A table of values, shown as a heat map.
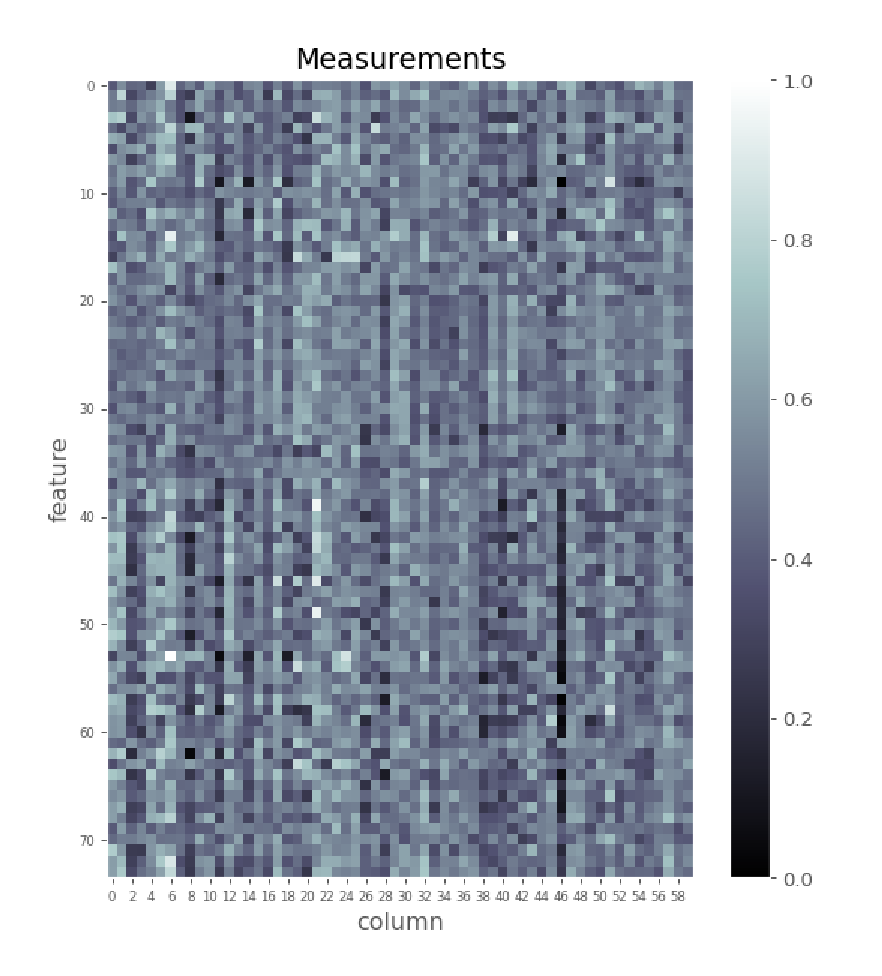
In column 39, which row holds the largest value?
14
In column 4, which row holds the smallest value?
0
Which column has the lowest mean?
46
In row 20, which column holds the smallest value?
28
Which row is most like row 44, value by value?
47
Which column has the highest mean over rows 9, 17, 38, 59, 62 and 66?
21
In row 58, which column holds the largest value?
51
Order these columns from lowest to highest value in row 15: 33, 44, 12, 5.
12, 33, 44, 5
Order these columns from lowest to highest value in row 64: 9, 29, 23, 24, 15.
9, 23, 24, 29, 15
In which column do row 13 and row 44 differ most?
8
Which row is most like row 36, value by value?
20
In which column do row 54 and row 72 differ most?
19
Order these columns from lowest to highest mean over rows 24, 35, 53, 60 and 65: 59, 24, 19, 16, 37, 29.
16, 59, 37, 29, 19, 24
